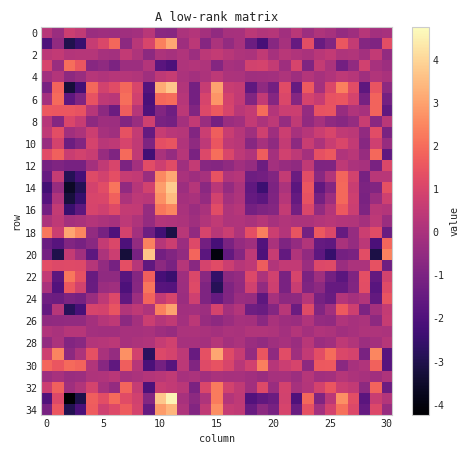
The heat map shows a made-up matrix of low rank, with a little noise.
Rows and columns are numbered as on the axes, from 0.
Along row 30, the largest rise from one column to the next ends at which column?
7
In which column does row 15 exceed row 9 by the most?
11
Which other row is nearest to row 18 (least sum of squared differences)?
30
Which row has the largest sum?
29
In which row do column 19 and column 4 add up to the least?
20
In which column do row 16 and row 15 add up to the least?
2
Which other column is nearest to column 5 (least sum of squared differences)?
23
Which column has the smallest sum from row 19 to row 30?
15
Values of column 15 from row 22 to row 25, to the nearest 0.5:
-2.5 -3 -1.5 1
